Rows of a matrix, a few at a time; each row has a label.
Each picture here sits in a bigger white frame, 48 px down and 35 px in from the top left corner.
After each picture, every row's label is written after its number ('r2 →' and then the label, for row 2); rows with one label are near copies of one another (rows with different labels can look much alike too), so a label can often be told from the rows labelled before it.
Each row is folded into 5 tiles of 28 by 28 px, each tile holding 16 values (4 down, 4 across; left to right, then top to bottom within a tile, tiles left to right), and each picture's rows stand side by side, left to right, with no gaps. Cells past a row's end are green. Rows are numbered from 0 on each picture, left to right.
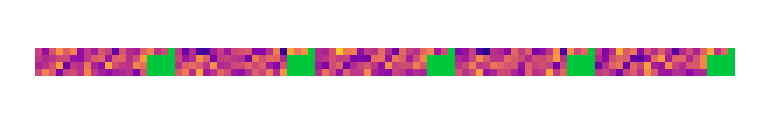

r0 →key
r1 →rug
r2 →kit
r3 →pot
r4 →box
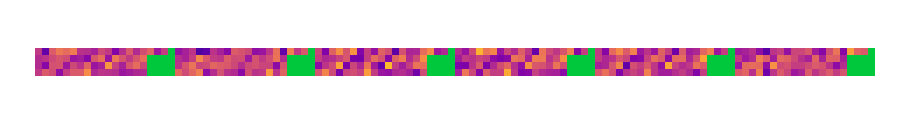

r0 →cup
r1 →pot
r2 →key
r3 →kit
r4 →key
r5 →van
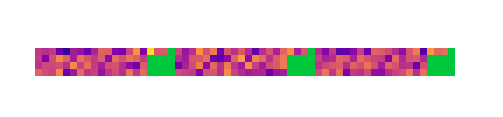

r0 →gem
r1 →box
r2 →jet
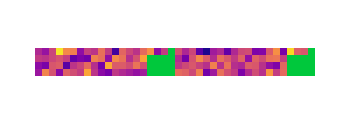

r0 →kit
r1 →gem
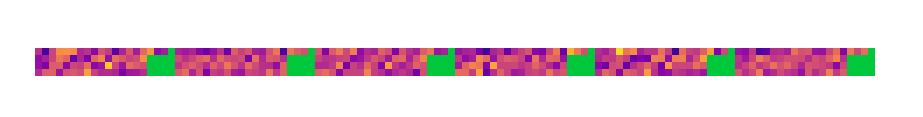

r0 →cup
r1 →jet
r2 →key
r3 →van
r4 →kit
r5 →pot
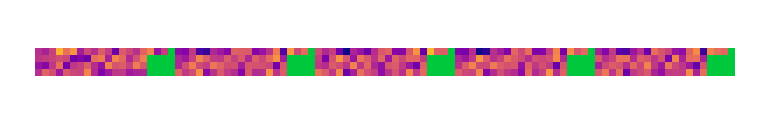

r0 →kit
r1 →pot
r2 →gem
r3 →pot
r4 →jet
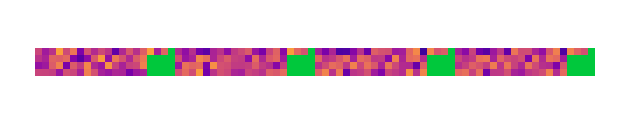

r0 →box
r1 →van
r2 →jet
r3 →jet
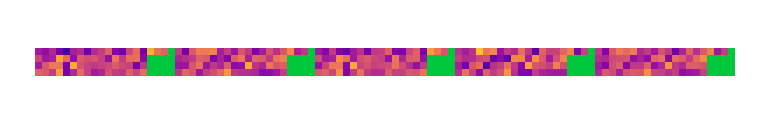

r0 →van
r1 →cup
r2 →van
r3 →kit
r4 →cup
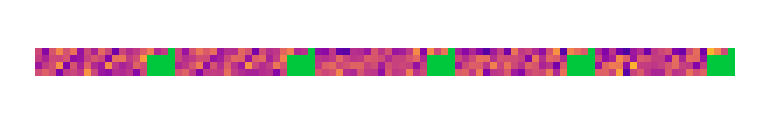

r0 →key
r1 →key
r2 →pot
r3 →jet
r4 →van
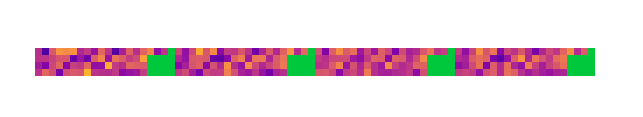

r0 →cup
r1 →box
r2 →key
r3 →box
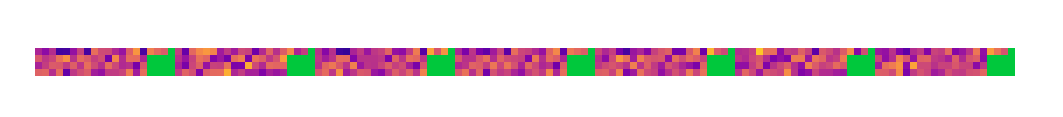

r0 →jet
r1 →cup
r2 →rug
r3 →jet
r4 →gem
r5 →kit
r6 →van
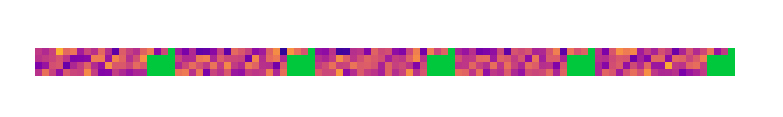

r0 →kit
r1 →jet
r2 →pot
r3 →jet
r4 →cup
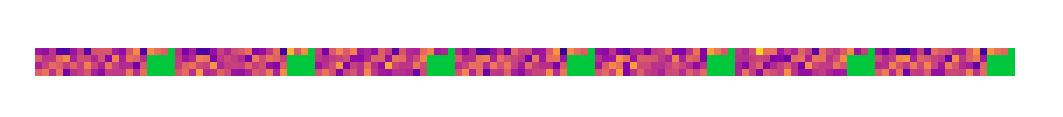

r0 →jet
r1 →rug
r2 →key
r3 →jet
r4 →van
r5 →kit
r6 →jet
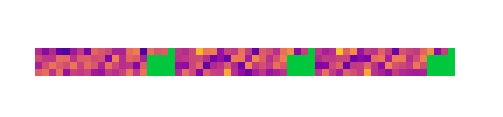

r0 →jet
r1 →kit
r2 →kit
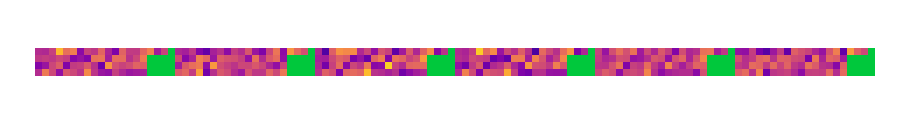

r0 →kit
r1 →van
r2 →cup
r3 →kit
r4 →key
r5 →jet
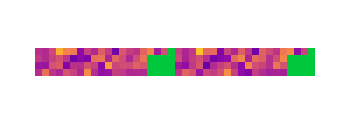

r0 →kit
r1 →kit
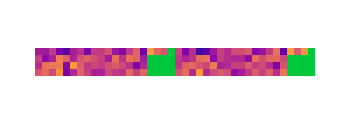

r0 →van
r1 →rug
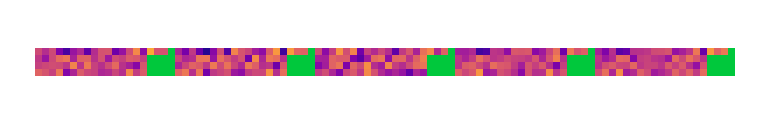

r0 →gem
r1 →jet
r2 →box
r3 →pot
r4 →rug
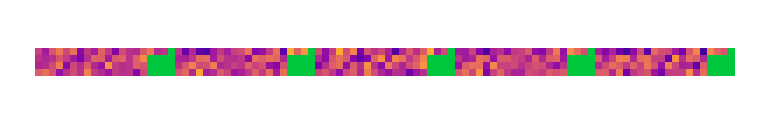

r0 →key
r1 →rug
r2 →box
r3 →van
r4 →jet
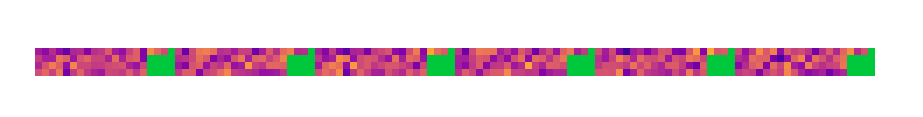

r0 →van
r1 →cup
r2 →van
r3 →cup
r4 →gem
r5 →box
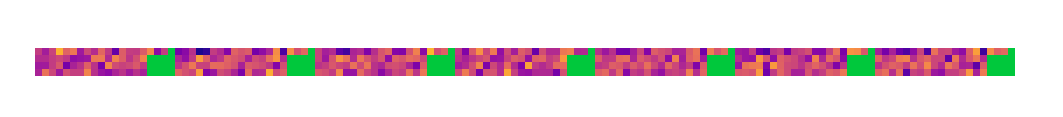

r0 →kit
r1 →pot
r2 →gem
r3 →key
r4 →jet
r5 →van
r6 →jet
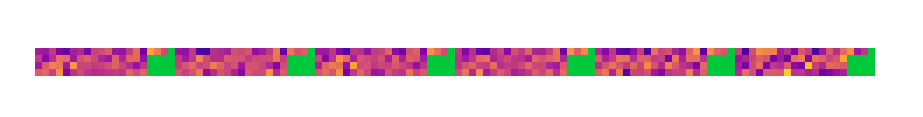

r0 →van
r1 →pot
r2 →van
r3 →rug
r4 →jet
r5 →cup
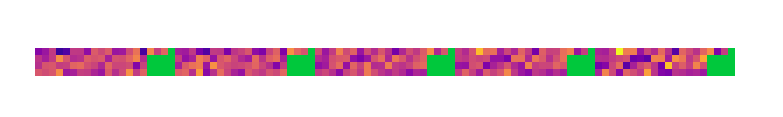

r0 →pot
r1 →van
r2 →box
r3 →kit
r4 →kit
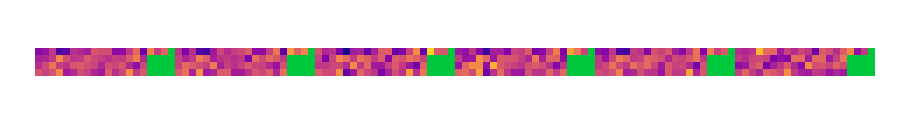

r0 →pot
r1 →rug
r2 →gem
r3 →van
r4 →pot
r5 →kit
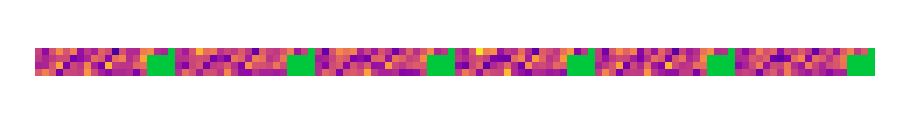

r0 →key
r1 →kit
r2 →cup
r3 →kit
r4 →key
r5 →box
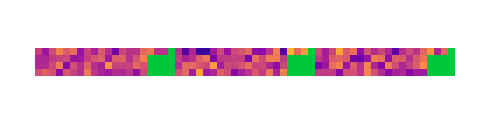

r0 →key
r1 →rug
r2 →box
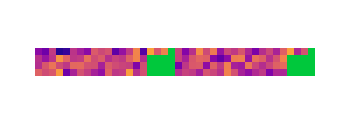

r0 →pot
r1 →box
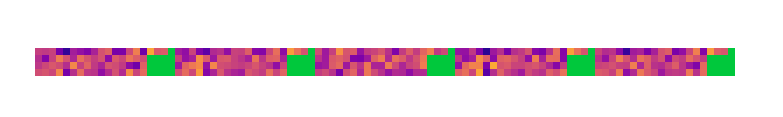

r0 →gem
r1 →van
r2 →box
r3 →van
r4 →gem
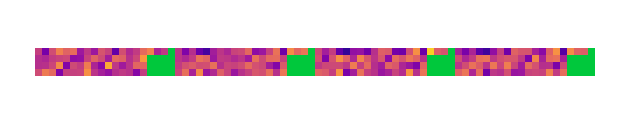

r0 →key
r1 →rug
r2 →gem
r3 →jet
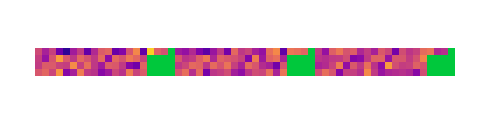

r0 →gem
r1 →jet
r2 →key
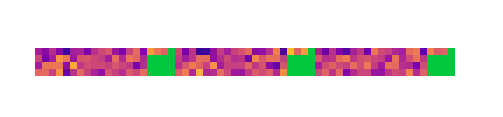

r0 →van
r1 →rug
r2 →jet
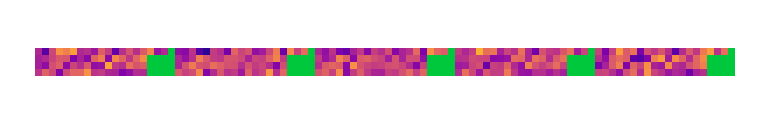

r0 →cup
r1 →pot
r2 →van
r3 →kit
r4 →box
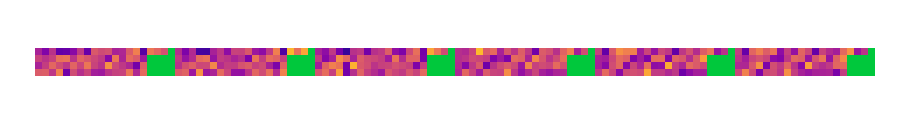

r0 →jet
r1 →rug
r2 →van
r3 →kit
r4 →cup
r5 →key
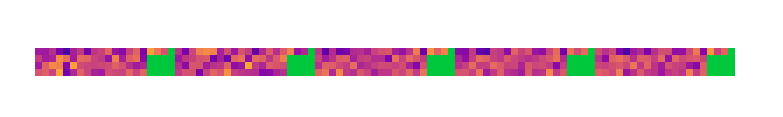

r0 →van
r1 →cup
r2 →rug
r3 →pot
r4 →gem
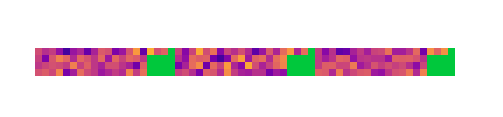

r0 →gem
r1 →box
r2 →rug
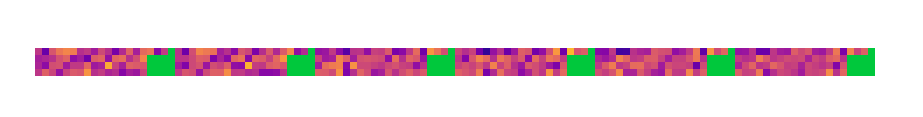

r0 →cup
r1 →cup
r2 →van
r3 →gem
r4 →pot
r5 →pot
